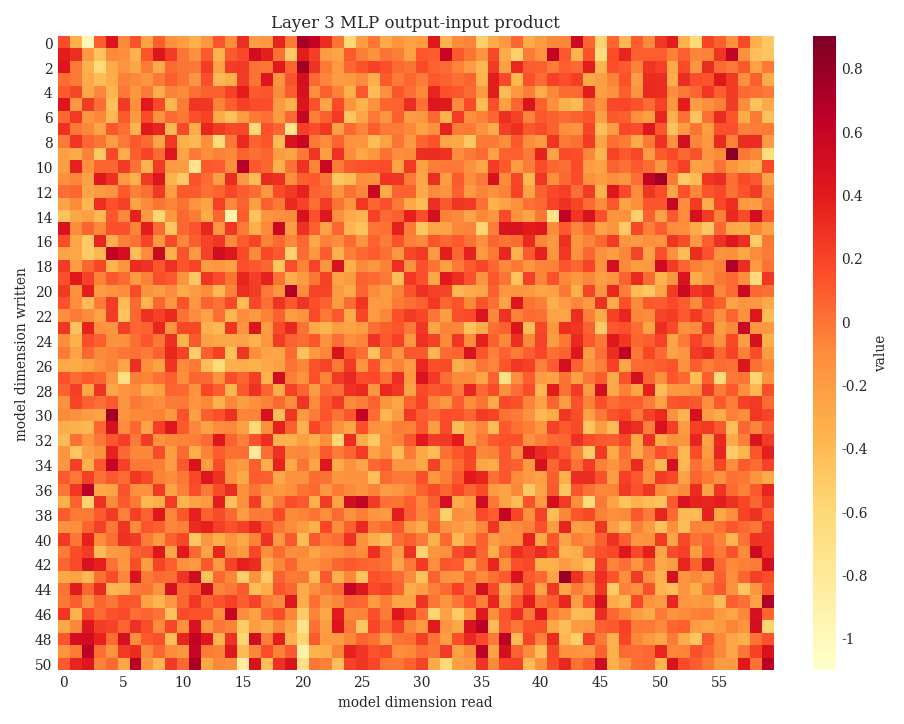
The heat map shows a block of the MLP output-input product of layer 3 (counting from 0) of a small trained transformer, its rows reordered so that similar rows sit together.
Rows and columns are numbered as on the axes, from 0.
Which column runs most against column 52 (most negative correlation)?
4
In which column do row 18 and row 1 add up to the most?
56
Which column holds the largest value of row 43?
42
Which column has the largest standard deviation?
20
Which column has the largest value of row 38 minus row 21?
37
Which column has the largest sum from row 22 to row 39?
43
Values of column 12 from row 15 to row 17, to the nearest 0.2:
0.4 0.2 0.2
